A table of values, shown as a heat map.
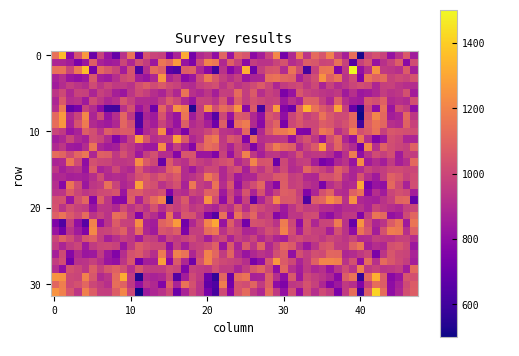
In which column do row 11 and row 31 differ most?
11
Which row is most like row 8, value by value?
9
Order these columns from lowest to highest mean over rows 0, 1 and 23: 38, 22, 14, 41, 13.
13, 38, 22, 41, 14
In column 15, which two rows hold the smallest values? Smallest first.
19, 2
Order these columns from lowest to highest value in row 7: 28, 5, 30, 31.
31, 30, 5, 28
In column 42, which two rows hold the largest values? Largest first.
31, 29
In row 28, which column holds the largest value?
40
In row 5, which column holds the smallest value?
30
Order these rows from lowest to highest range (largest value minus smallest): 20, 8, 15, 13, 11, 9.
20, 15, 13, 11, 9, 8
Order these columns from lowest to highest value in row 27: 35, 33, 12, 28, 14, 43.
12, 33, 28, 43, 35, 14
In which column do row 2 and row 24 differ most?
39
